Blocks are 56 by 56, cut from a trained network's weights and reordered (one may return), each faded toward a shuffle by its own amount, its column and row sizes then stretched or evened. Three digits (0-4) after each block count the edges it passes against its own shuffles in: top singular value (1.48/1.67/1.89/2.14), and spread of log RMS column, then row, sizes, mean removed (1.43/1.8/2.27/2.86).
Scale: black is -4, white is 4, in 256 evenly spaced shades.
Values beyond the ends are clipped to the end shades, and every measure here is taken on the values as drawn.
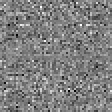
1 1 2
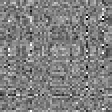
4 2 2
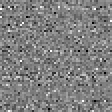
0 0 3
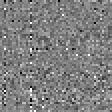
1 1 2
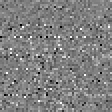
0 0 2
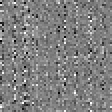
0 4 0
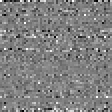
0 0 4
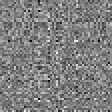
3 1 2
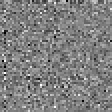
2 1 2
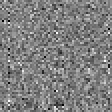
2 2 0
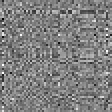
4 1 2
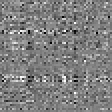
4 2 4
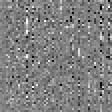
0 4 1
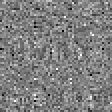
1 0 1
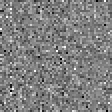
0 1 1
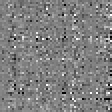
0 4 3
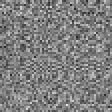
4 1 1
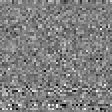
2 0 3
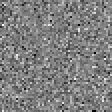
0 1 0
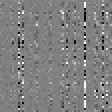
3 4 0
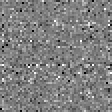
0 1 2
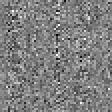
1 3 0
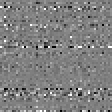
2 1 4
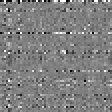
4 2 4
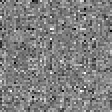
1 2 1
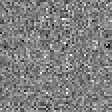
3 0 1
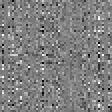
2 4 1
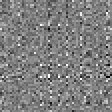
3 3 2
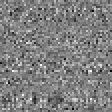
1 0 3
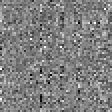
1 3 1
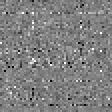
0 0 3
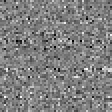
1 1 3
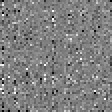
1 3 1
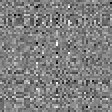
4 1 3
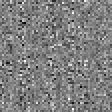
1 3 1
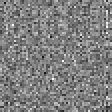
3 0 0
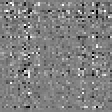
2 3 4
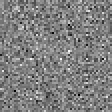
2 1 0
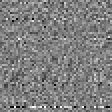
3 1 2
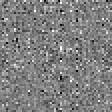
0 3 2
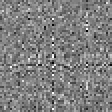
3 2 1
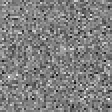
2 0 1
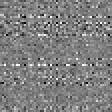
4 1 4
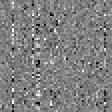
2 3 0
